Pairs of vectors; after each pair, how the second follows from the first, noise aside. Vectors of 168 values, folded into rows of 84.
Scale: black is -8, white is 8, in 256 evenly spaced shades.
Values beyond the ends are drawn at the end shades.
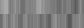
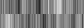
wrapped around, scaled up.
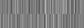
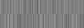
reversed, negated, shrunk.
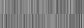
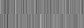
wrapped around, partly zeroed.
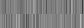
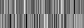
wrapped around, scaled up.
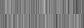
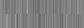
reversed, negated, shrunk.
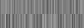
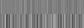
partly zeroed.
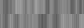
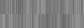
reversed, negated, shrunk.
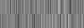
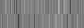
partly zeroed.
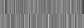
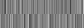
sign-scrambled.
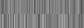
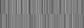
wrapped around, partly zeroed.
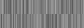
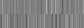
partly zeroed.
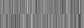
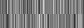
wrapped around, scaled up.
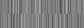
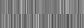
sign-scrambled.
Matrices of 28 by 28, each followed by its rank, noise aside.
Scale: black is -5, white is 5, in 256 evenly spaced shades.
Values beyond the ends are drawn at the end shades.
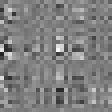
two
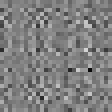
three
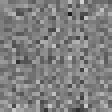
five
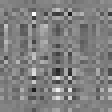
two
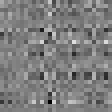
two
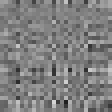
two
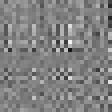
two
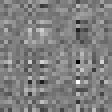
two
